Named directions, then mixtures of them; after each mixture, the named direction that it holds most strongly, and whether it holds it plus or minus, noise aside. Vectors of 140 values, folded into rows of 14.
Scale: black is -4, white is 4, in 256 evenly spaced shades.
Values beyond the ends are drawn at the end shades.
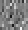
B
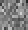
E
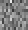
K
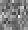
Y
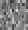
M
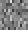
K, plus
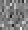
B, plus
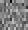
K, minus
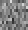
M, minus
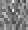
M, minus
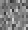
M, plus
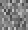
E, plus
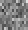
E, minus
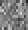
E, plus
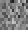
M, plus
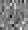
B, plus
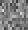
E, plus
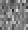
M, plus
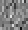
B, minus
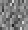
B, plus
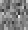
Y, plus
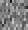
K, minus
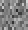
E, minus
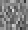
M, minus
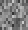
E, plus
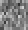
Y, plus
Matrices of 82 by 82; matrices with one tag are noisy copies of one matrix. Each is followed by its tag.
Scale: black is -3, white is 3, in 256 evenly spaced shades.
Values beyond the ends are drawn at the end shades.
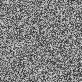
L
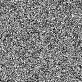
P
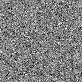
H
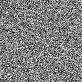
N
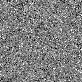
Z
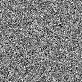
H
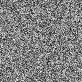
P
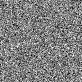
L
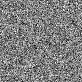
N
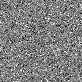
L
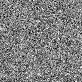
Z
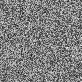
L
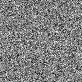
H
